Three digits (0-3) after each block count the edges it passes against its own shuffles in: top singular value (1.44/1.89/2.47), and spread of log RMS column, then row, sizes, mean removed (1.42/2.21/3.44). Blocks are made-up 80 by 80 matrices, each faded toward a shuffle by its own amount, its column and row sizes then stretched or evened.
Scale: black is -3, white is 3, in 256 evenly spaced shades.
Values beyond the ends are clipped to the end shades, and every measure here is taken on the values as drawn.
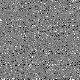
0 0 2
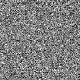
1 0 1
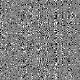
2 2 1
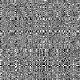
3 2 2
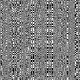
3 3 0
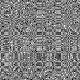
3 0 0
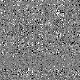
0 2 2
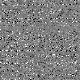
0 1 2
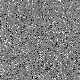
1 0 0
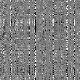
3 3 1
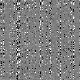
2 3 1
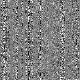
1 3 0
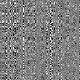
3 3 1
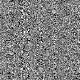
1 2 0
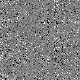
0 2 1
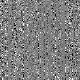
1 3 0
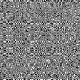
3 0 2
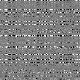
3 1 3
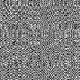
3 1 1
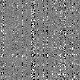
1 3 2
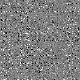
0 2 2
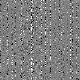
1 3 0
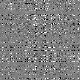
1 2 3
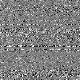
0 0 3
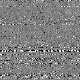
2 0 3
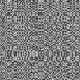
3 1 1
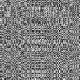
3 2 0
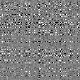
2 2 3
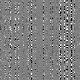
3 3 1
